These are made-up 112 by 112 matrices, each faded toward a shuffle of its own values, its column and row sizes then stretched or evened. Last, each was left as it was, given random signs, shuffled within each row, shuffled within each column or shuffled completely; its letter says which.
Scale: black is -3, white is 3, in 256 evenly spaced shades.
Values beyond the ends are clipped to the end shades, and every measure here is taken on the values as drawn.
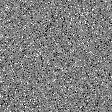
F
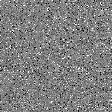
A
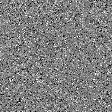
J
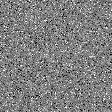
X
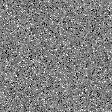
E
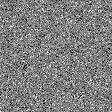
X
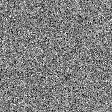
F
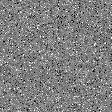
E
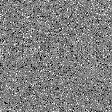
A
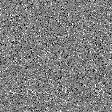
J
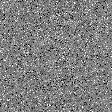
E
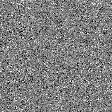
J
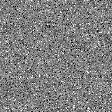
A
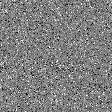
X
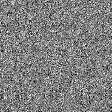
A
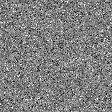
X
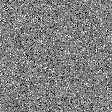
F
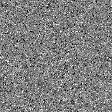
J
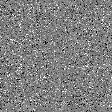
J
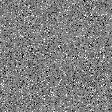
A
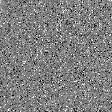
A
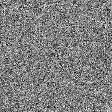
X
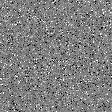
X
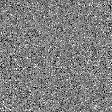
A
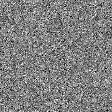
J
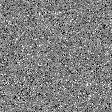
X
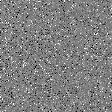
E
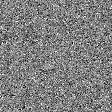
X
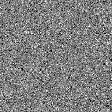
A
